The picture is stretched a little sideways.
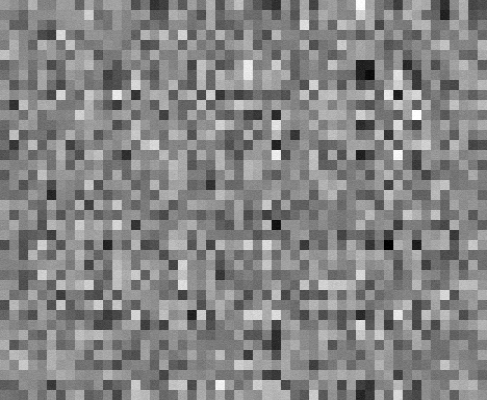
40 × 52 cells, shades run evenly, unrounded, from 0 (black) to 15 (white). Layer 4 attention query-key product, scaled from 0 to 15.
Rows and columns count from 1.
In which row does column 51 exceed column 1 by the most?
25
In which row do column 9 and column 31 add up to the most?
12
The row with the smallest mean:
22
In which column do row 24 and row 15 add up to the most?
46
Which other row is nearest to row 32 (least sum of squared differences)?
8
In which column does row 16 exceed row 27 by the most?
43
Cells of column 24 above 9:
13
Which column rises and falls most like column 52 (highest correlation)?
48
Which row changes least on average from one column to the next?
38
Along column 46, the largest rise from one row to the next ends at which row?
32
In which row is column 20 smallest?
30
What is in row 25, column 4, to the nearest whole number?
7
